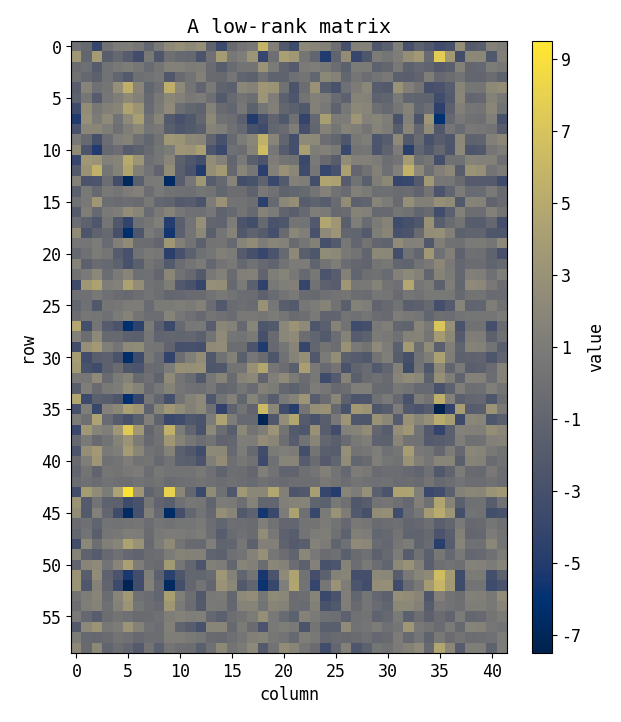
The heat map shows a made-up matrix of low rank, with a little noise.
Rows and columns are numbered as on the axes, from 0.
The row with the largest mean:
43
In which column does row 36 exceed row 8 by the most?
35
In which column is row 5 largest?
18
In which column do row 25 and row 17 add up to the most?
24
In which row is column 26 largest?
12
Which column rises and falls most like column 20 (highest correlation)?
33
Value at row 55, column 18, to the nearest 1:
3
